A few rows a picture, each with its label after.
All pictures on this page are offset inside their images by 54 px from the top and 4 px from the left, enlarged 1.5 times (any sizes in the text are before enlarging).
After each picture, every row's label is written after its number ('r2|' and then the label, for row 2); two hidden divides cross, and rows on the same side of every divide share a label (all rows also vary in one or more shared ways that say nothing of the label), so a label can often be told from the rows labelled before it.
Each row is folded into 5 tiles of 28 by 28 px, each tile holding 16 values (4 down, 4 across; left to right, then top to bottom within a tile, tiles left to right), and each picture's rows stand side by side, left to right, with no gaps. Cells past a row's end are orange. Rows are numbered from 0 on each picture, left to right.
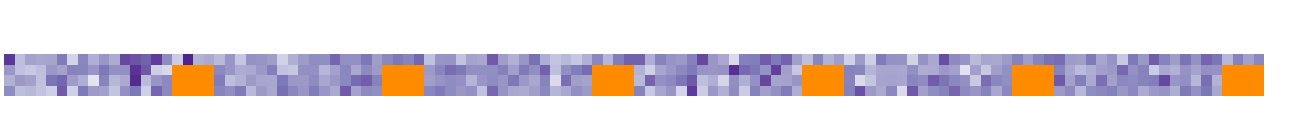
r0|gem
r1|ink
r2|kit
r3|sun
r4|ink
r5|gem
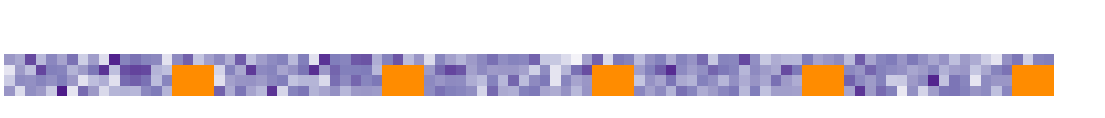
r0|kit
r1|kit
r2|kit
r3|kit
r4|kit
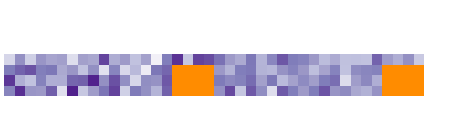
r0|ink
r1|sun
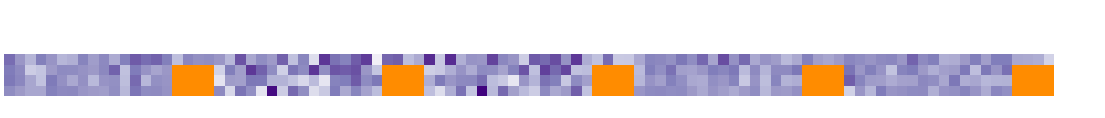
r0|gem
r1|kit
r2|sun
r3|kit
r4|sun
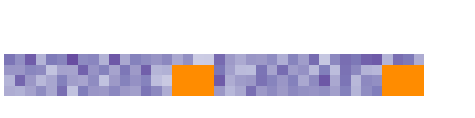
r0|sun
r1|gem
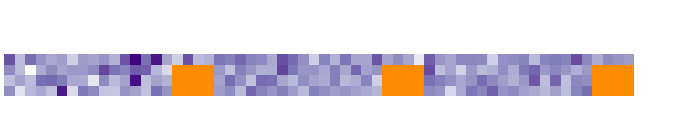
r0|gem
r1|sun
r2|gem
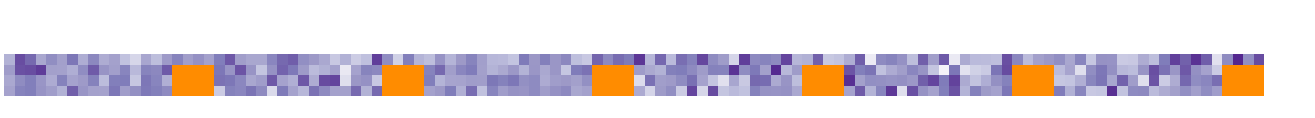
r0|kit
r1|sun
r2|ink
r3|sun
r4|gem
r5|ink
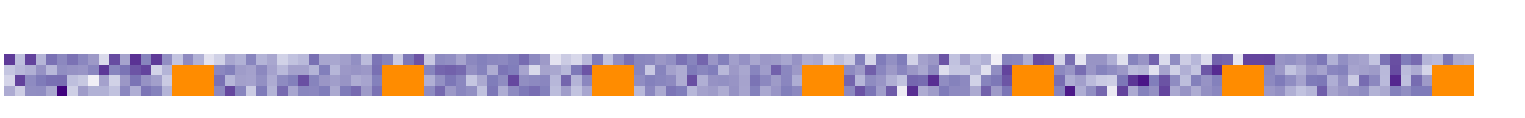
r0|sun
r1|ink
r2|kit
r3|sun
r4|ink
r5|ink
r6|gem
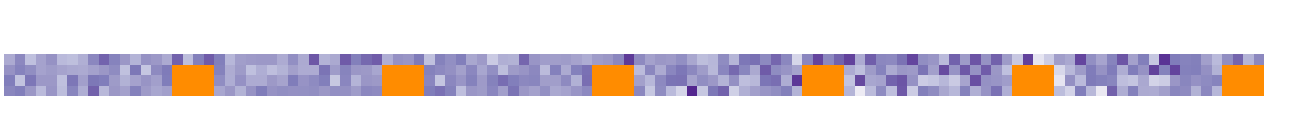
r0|ink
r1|gem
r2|ink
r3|ink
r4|sun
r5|kit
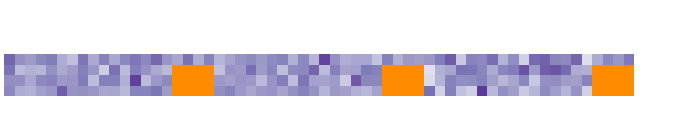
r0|gem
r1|kit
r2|kit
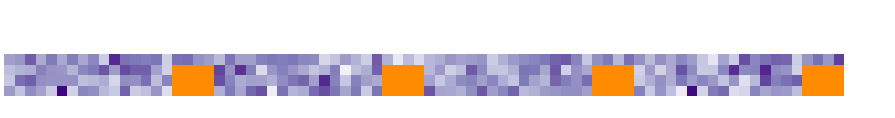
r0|kit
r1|sun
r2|ink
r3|ink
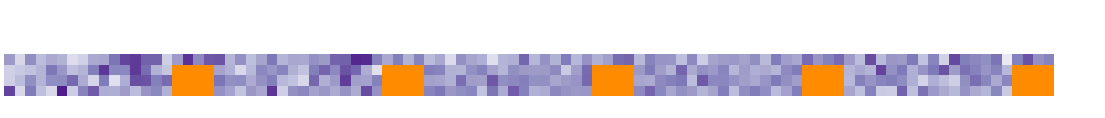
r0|ink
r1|gem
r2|ink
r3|ink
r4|kit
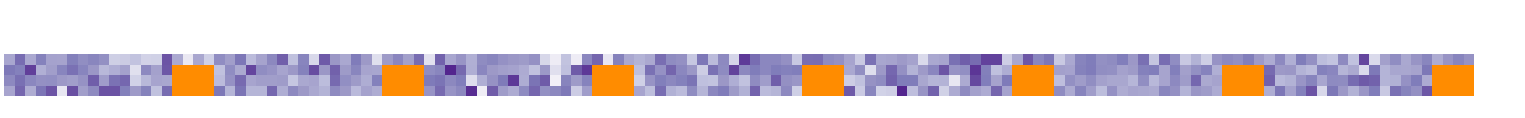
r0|sun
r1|kit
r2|kit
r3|kit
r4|ink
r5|kit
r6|gem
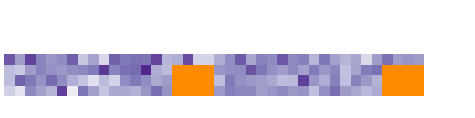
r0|sun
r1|kit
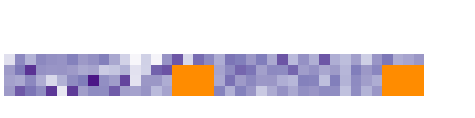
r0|kit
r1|kit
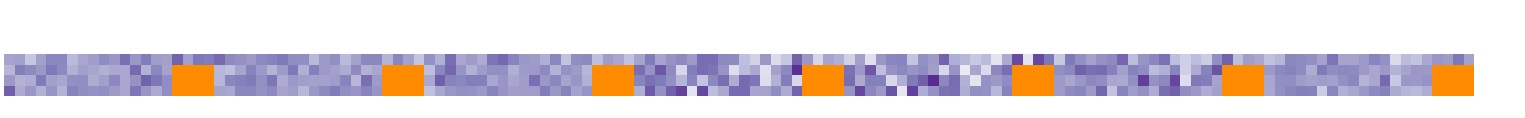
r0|ink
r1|sun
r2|sun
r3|sun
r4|ink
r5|kit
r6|kit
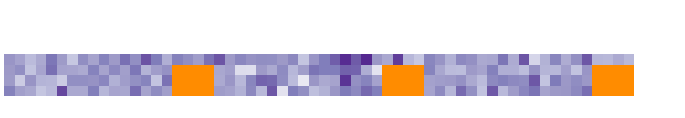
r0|ink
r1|gem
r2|gem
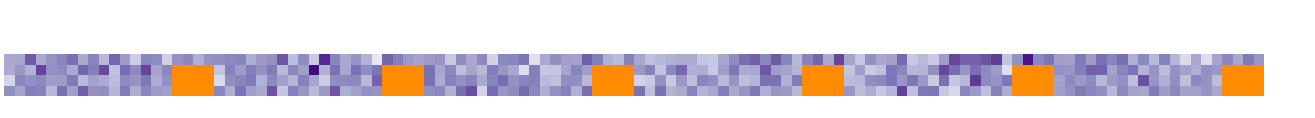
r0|kit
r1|kit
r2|gem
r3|ink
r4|ink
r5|kit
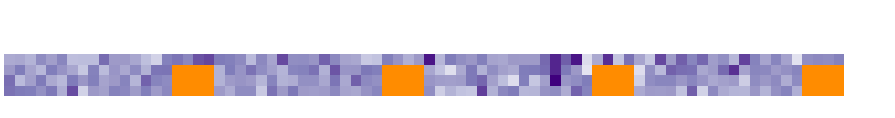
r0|ink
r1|kit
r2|gem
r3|kit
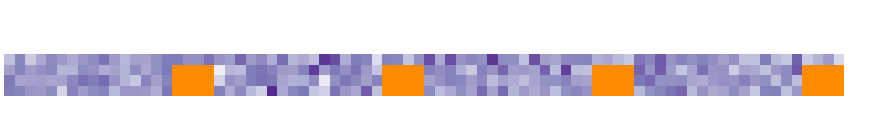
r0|ink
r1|kit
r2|sun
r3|sun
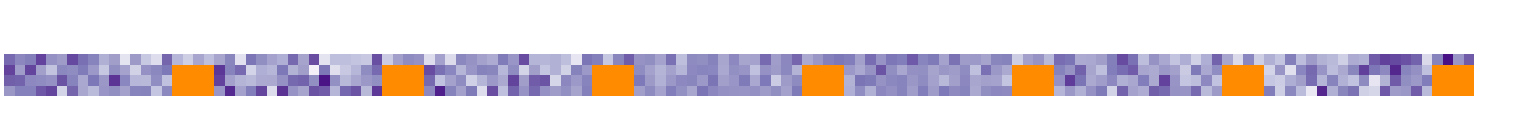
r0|sun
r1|gem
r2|ink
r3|gem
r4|sun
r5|sun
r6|ink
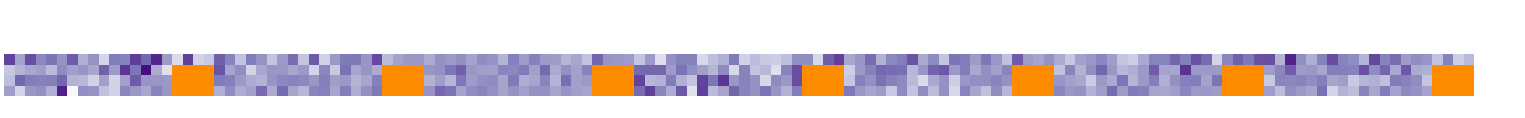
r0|sun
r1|gem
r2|kit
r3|ink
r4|kit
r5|ink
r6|sun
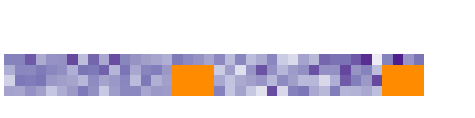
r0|kit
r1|ink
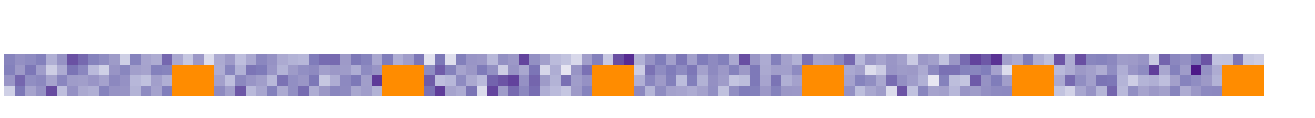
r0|sun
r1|ink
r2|ink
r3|kit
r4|gem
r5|sun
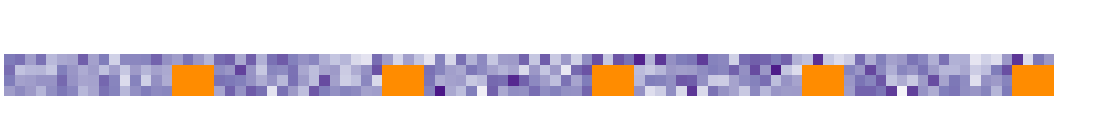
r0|gem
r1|sun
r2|ink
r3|sun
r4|kit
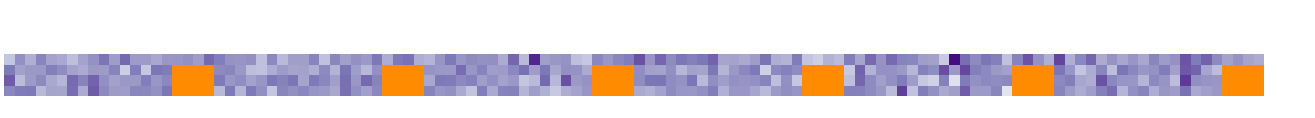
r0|ink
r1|gem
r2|kit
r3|sun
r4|kit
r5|gem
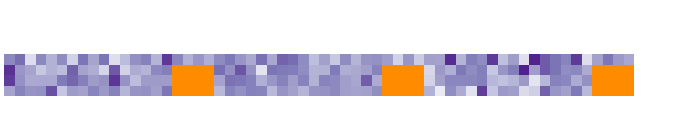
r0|gem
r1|sun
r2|kit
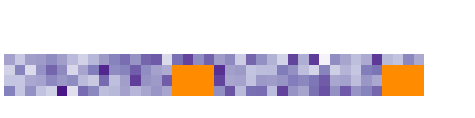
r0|ink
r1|gem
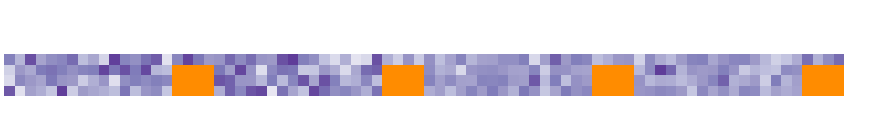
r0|kit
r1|sun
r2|gem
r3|kit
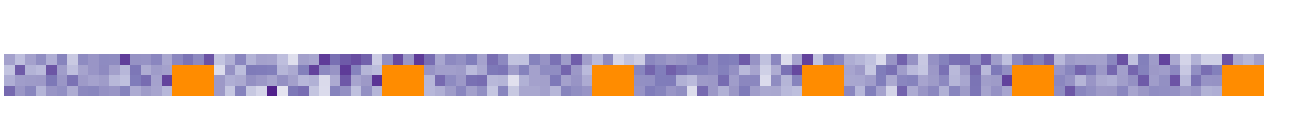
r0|ink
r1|ink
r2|sun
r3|kit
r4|ink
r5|kit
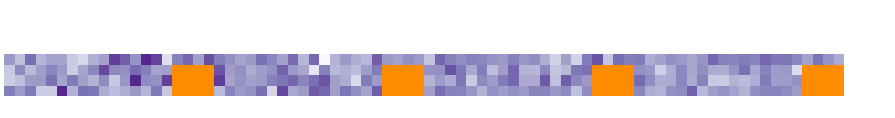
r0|ink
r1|gem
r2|kit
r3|gem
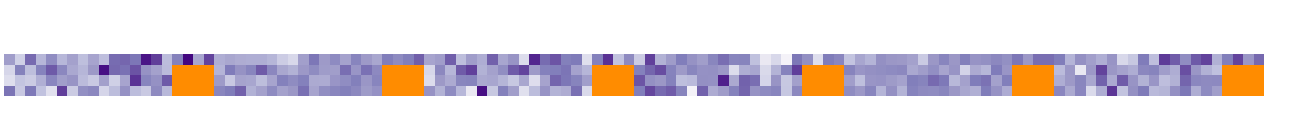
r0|ink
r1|ink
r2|kit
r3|kit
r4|ink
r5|ink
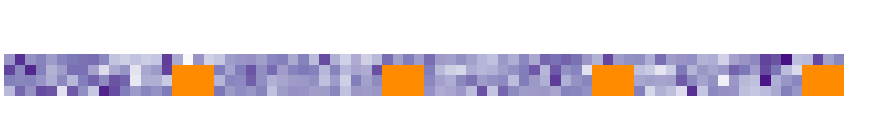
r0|sun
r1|kit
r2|gem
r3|gem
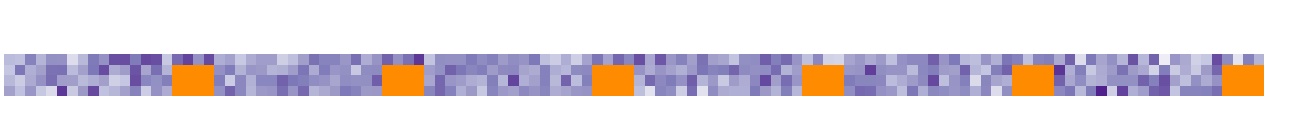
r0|ink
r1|ink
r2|kit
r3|sun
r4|kit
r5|gem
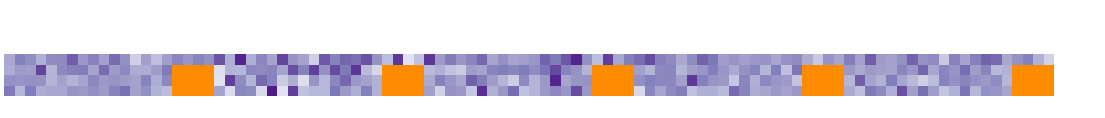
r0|kit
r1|sun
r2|gem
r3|sun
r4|sun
